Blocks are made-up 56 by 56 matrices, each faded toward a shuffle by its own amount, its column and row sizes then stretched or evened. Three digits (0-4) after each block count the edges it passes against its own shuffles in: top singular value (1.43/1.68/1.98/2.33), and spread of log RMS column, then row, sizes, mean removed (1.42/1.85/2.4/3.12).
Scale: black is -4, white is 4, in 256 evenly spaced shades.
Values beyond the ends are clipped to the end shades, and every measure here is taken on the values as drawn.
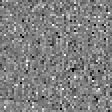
2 1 0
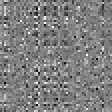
4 3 0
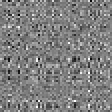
4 3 3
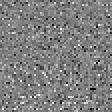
1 0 2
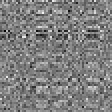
4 0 3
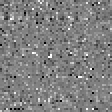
0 0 1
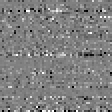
2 0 4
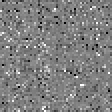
1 1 1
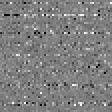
1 0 3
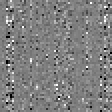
1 4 0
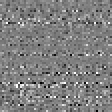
3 0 4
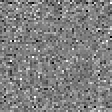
1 0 2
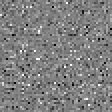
1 0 2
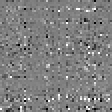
0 3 3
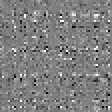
3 3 3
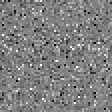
1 0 1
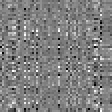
4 4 2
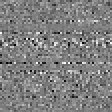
1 0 4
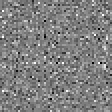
1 2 1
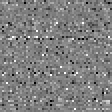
1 0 3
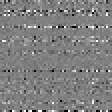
2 1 4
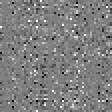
2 3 0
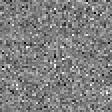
1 0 1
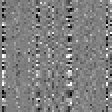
4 4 0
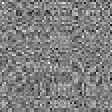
4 0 2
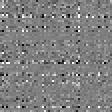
3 2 4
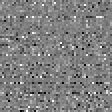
2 0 3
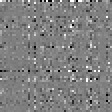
2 3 3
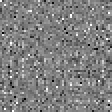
3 1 0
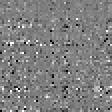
1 2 3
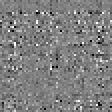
1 2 3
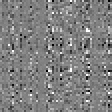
4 4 1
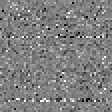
3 0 2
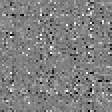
0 2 2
